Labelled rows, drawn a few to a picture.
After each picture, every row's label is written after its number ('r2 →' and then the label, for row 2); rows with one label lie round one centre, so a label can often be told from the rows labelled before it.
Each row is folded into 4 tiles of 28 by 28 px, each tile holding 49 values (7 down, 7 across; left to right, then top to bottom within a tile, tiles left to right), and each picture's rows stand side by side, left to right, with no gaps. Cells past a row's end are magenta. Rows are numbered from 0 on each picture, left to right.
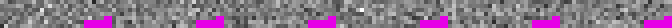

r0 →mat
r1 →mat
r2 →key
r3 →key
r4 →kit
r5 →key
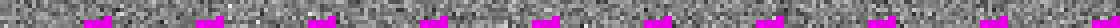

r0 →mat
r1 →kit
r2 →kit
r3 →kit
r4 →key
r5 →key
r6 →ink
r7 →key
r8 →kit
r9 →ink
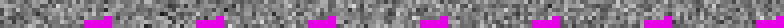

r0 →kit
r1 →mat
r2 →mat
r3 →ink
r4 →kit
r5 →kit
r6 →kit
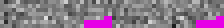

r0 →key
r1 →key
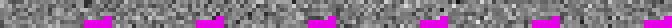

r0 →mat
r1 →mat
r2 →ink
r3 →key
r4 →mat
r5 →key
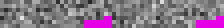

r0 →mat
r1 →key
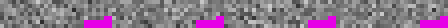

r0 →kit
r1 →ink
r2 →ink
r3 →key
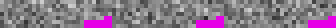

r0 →kit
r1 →kit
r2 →key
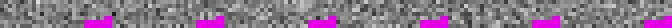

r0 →ink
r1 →key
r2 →key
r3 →kit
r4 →mat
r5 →ink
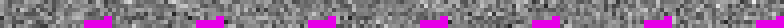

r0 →mat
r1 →key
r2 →mat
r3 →ink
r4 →kit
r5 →mat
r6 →ink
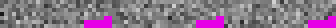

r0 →kit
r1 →key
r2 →mat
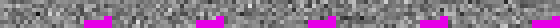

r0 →kit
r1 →key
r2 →mat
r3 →key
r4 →mat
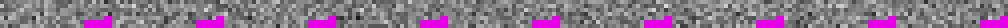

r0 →ink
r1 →mat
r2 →ink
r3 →key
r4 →ink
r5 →key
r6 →key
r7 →ink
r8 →ink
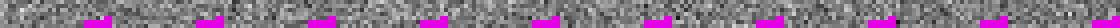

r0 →ink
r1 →ink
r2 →mat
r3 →mat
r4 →kit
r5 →ink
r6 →ink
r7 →ink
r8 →mat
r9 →kit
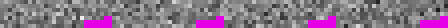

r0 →kit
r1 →kit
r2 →kit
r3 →ink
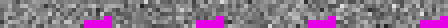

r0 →kit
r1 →mat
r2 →kit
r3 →kit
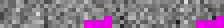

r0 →key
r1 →kit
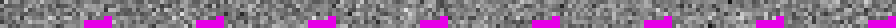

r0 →key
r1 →mat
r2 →key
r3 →mat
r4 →key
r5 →key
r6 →mat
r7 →ink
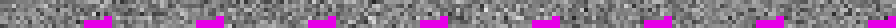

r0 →ink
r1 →mat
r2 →key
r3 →key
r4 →key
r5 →kit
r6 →key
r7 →mat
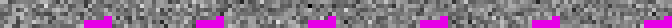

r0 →mat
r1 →ink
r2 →mat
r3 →key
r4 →key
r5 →key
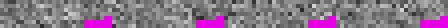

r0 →mat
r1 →ink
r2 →mat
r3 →ink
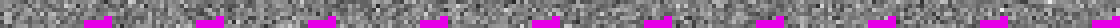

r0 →kit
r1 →key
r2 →key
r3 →mat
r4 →mat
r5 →mat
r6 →ink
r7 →ink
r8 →kit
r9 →kit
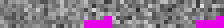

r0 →key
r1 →ink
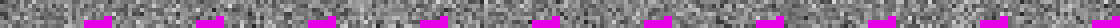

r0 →key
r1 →mat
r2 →ink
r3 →mat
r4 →ink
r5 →ink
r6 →kit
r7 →key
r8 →mat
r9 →mat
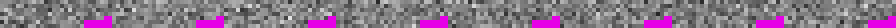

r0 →kit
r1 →ink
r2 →mat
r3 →ink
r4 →ink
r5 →key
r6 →mat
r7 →ink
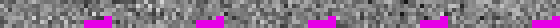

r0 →mat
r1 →ink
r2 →key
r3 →ink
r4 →kit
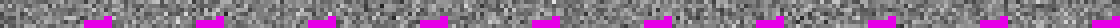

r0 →key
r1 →kit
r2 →kit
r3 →mat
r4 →key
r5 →ink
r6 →ink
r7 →ink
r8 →ink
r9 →kit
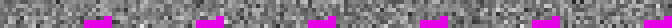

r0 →mat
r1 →kit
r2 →ink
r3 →mat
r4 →ink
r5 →ink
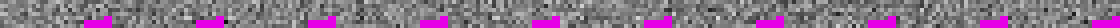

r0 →ink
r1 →ink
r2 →kit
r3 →kit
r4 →mat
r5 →ink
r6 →mat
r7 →mat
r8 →key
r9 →mat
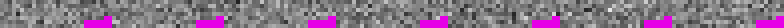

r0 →mat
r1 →ink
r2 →ink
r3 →key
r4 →ink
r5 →kit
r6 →kit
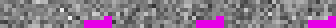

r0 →kit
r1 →kit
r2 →key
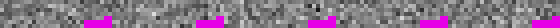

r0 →mat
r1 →key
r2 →ink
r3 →key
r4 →mat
